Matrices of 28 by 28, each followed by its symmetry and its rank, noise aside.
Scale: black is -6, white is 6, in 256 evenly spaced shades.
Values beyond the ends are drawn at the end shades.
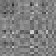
symmetric, rank two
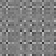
symmetric, rank one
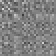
symmetric, rank three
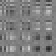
symmetric, rank one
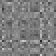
no symmetry, rank three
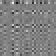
no symmetry, rank one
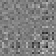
symmetric, rank two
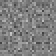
no symmetry, rank three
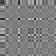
symmetric, rank one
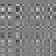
no symmetry, rank one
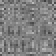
no symmetry, rank two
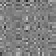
no symmetry, rank three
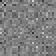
symmetric, rank three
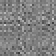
no symmetry, rank three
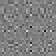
antisymmetric, rank two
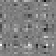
antisymmetric, rank two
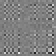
symmetric, rank one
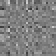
antisymmetric, rank two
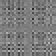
no symmetry, rank two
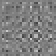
symmetric, rank two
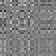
antisymmetric, rank two
